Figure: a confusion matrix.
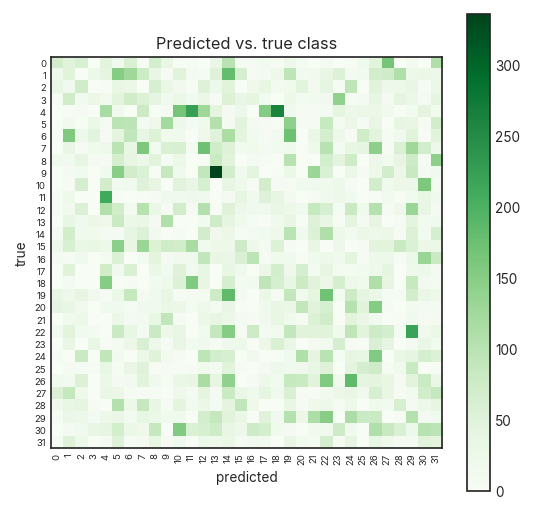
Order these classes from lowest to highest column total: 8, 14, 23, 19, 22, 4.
23, 8, 4, 19, 22, 14
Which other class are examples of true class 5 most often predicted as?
19
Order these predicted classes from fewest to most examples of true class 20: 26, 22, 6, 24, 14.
6, 14, 22, 24, 26
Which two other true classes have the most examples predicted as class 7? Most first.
15, 12
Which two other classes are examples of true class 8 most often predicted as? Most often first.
31, 19
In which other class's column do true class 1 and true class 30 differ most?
14
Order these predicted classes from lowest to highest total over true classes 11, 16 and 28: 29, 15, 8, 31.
29, 8, 31, 15
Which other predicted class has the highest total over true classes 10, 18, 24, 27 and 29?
26
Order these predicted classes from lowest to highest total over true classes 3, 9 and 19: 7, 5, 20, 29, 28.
20, 28, 7, 29, 5
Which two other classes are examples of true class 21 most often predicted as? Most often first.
9, 22
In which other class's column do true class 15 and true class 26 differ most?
24
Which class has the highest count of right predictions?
7
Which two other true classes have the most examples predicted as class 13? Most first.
9, 5
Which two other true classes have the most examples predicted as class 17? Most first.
4, 18
